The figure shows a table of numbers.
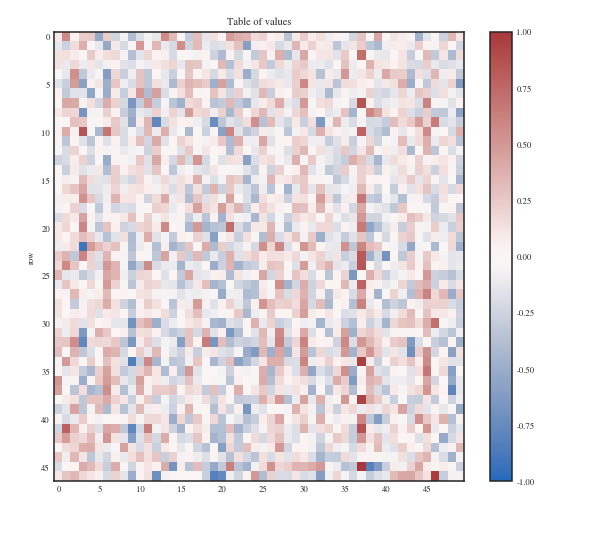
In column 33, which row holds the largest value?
24
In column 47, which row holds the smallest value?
42
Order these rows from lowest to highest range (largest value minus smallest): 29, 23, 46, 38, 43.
29, 43, 38, 23, 46
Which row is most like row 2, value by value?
26
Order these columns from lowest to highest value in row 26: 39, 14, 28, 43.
28, 43, 14, 39
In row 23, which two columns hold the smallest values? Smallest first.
40, 38
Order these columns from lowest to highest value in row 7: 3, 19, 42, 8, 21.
19, 8, 3, 42, 21
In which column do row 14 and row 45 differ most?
38
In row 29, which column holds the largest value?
30
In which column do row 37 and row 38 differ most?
37
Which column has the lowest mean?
9
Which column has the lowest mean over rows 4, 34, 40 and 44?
23
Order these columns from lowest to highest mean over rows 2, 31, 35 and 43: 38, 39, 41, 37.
41, 39, 38, 37
